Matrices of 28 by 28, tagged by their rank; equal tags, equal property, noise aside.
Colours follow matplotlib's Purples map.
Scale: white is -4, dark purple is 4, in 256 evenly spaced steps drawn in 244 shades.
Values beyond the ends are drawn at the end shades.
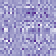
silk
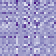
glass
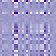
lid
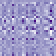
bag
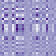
lid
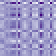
lid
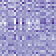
glass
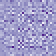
silk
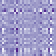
bag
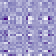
bag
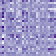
glass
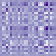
bag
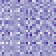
glass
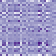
bag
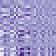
bag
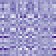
bag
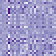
glass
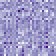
silk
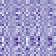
bag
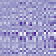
bag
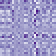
bag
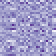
silk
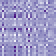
bag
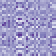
glass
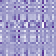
bag
